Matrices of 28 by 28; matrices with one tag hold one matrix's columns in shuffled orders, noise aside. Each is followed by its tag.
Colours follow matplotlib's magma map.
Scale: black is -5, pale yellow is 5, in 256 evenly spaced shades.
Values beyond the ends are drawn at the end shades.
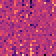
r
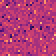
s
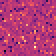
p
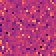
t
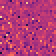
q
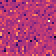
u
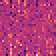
r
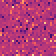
s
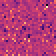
s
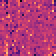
r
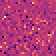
q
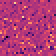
q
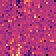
r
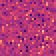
p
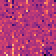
r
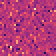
t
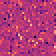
p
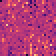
r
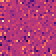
u
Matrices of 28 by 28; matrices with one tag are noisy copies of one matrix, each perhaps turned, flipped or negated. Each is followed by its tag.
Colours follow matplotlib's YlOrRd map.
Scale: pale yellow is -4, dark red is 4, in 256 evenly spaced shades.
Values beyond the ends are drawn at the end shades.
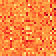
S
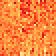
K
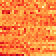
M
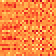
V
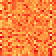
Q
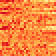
M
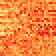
K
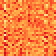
Q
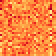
Q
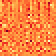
V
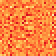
S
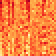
M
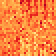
K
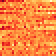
M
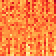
M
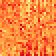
K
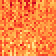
K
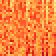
M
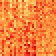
K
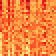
M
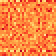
Q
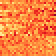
K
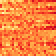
M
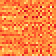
V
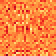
S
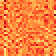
Q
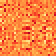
S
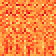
V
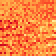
K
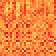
V
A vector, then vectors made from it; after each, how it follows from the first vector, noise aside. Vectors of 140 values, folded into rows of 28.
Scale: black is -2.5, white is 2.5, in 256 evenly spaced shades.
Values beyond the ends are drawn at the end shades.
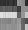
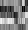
wrapped around.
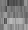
wrapped around, negated, shrunk.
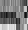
wrapped around.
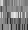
reversed, partly zeroed.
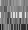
reversed, partly zeroed.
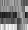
wrapped around.
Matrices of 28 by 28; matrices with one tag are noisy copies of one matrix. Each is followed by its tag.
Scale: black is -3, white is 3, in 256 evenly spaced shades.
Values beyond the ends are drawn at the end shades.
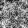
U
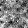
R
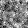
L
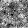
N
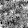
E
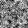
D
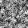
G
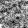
E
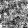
E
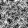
D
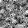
G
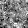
L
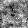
N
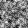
D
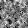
D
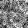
L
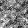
R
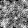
U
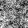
R
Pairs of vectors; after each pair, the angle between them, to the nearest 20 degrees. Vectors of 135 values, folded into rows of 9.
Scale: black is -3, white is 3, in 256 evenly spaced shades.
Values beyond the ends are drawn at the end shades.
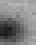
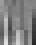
100 degrees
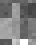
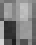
120 degrees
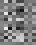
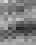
60 degrees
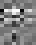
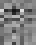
160 degrees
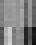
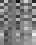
120 degrees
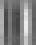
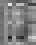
120 degrees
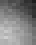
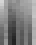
140 degrees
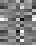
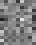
140 degrees
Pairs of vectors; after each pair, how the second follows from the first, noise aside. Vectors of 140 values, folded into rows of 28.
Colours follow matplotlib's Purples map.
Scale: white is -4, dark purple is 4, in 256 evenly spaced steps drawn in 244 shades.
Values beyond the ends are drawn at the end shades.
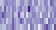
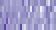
wrapped around, partly zeroed.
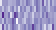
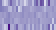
wrapped around, negated, partly zeroed.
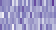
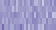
reversed, shrunk.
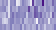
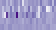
wrapped around, partly zeroed.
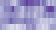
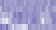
reversed, negated, partly zeroed.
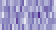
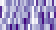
wrapped around, scaled up.
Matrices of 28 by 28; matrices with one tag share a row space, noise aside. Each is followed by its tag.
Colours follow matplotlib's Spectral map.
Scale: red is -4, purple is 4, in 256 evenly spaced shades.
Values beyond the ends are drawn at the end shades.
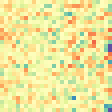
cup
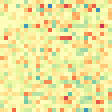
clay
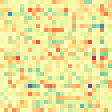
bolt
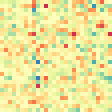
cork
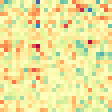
cork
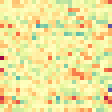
cup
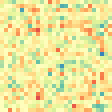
bolt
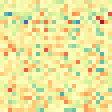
clay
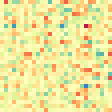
clay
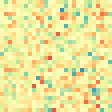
clay
